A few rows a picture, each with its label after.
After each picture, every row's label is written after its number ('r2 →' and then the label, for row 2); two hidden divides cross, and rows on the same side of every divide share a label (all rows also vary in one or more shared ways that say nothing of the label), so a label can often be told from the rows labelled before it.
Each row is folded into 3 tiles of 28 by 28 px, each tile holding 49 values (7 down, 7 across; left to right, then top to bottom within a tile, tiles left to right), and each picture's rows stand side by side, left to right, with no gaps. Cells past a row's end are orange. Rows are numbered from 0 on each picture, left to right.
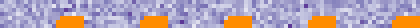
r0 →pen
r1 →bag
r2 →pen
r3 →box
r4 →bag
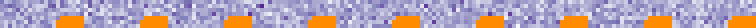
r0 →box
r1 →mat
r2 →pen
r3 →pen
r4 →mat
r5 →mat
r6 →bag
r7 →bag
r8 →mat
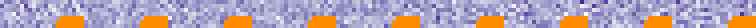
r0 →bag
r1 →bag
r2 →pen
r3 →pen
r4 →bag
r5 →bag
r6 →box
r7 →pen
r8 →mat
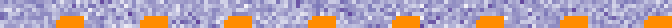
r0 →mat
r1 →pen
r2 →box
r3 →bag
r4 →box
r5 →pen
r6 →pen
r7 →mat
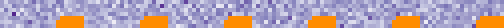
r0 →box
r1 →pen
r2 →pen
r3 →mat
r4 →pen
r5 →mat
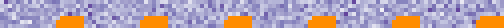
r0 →mat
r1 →pen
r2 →box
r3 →box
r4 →pen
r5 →pen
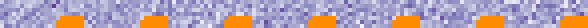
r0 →box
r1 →box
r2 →bag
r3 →mat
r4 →bag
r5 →mat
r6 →pen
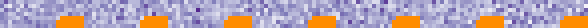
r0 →box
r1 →mat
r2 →box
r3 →bag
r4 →bag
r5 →box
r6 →mat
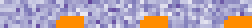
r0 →bag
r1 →box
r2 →bag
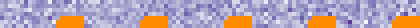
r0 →mat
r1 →pen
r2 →box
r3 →pen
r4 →mat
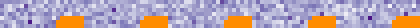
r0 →bag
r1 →box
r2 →box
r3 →mat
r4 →mat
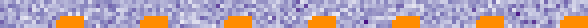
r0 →bag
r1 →bag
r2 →pen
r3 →box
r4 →box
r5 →mat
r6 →box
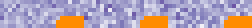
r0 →box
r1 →mat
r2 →box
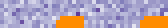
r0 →bag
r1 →mat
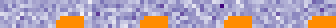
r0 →box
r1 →pen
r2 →box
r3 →pen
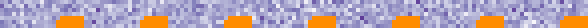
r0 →bag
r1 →mat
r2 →bag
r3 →box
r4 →box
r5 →box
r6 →pen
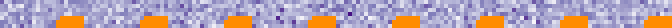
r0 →bag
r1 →bag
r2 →pen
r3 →box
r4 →bag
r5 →bag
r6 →mat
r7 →mat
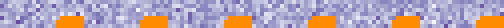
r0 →box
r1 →bag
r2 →mat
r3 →pen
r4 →bag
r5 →box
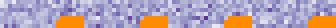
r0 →pen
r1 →bag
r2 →mat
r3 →bag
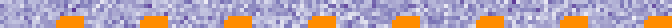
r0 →bag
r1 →box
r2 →pen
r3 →bag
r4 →pen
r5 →mat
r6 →bag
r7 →mat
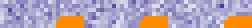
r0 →pen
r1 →bag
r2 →box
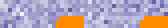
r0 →pen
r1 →bag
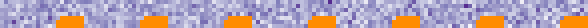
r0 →mat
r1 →box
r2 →pen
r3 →bag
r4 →pen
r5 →pen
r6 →box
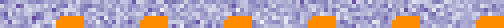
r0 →mat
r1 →bag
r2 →box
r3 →bag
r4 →pen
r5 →bag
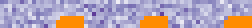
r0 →box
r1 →bag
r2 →bag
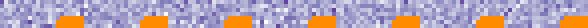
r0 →box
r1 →mat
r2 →mat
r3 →mat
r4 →pen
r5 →mat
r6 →box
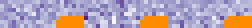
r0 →mat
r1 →mat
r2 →mat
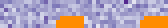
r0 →box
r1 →box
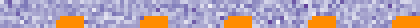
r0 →bag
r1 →bag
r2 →bag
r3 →box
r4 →box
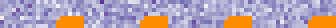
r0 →bag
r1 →pen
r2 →mat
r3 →pen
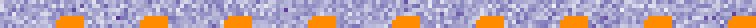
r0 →pen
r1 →mat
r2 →box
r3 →box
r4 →pen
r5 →mat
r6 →box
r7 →pen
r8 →pen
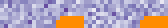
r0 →bag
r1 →pen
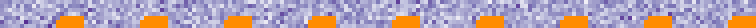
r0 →bag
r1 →box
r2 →pen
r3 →box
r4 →box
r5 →bag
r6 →bag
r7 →pen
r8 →box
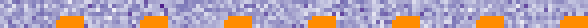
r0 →mat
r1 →bag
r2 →pen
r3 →box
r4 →bag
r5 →mat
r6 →mat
